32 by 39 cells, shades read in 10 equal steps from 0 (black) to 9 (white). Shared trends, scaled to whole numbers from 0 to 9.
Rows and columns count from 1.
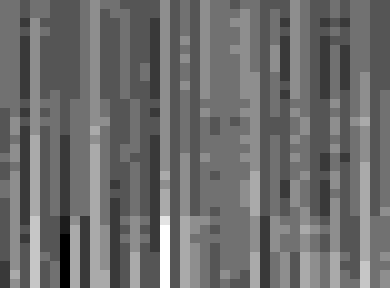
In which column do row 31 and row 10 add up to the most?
17
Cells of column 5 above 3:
6
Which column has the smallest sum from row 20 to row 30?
7
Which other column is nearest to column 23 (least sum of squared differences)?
24
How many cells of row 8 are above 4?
7
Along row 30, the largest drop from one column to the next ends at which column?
18
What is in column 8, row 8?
3
